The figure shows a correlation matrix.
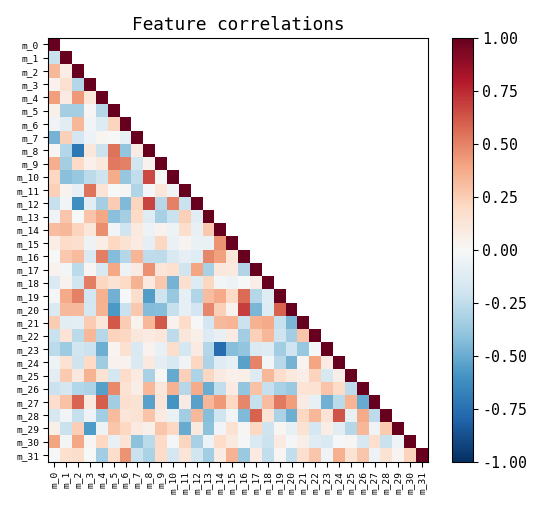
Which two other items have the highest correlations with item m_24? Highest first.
m_28, m_17
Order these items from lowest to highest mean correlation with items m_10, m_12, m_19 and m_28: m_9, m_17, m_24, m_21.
m_9, m_21, m_24, m_17
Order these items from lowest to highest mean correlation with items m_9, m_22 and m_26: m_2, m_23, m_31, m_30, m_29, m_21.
m_2, m_30, m_23, m_29, m_31, m_21
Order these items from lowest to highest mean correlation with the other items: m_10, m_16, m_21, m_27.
m_10, m_16, m_27, m_21
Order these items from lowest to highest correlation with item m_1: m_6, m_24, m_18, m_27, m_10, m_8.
m_10, m_8, m_6, m_18, m_24, m_27
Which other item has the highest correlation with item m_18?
m_3
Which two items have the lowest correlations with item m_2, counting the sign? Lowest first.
m_8, m_12
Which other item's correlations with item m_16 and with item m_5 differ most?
m_20
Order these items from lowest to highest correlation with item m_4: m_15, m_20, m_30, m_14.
m_15, m_30, m_20, m_14
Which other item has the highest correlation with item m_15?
m_14
